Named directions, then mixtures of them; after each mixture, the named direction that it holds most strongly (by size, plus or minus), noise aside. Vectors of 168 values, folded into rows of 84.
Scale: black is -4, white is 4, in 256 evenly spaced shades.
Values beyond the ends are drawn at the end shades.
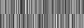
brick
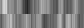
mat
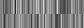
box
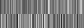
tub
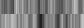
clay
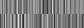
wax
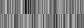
brick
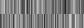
brick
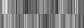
mat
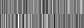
wax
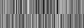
box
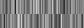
box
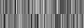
box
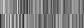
wax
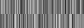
brick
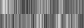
mat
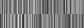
wax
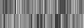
box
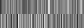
tub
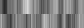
mat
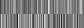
tub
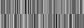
brick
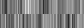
mat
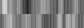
mat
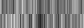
clay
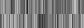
brick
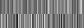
tub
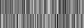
box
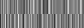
wax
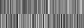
tub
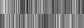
brick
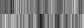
clay
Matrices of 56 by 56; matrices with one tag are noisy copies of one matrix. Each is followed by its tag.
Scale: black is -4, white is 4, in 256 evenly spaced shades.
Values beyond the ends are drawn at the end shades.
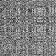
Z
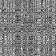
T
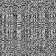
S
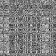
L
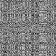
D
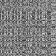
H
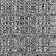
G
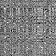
Z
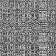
D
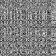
H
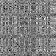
G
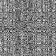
T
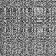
Z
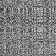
Z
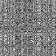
T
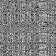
D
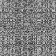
T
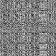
D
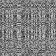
S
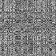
T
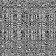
S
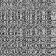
H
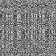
S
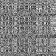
G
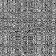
T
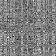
T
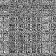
L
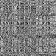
G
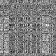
L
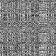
D
